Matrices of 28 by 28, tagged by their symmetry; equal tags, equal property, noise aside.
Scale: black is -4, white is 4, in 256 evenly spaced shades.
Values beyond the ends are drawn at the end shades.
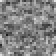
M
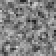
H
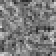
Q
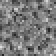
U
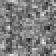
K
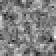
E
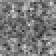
K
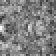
K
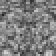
M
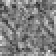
E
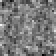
E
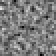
E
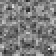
M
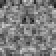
M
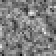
Q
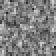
E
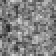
K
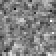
Q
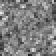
E
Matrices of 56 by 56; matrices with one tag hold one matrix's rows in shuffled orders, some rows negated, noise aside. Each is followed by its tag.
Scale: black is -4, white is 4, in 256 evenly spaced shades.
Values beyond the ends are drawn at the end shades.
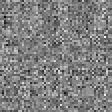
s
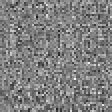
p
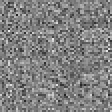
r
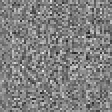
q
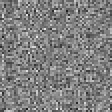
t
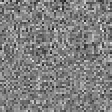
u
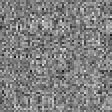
u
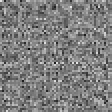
s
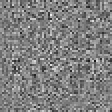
q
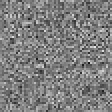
p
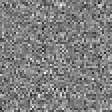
u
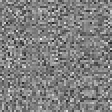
r
